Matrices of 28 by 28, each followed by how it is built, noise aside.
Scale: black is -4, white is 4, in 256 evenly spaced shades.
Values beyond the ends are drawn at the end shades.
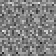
repeating columns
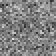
repeating columns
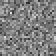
noise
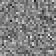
noise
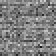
blocks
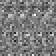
repeating columns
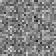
repeating rows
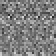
repeating columns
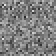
repeating columns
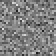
noise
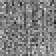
blocks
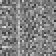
repeating rows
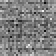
blocks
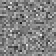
repeating rows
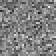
repeating columns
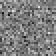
noise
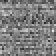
blocks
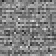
blocks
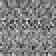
repeating columns
